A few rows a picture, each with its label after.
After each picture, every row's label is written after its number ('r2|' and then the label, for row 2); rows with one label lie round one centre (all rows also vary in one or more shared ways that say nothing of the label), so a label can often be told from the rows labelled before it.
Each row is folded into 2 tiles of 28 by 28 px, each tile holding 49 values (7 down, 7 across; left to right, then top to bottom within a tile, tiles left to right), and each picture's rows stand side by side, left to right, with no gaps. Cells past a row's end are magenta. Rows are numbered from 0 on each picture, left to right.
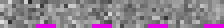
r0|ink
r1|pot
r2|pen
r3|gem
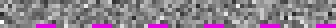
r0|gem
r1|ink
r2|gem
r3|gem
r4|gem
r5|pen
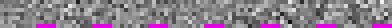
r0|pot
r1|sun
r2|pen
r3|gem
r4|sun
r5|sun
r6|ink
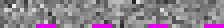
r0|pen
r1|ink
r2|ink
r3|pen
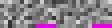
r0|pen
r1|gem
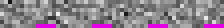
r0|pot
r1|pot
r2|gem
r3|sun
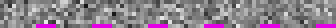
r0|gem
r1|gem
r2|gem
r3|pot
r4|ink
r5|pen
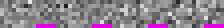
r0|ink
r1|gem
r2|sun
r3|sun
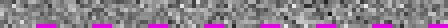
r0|ink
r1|sun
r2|sun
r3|pen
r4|gem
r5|pen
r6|pen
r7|gem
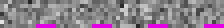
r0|gem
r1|ink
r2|sun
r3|ink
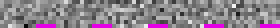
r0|sun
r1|pen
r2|pot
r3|gem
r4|gem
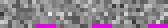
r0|gem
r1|ink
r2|gem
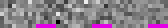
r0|ink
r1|sun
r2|pot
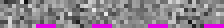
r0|pen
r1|ink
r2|gem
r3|sun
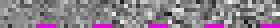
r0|ink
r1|ink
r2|gem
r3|pen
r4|pot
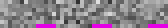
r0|ink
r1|sun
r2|sun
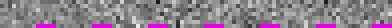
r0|gem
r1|pot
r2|pen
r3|gem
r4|sun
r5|pen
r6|pot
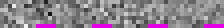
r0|pen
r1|ink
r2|gem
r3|sun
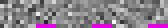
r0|ink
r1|ink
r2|pen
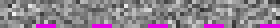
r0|ink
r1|sun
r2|pen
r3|gem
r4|pen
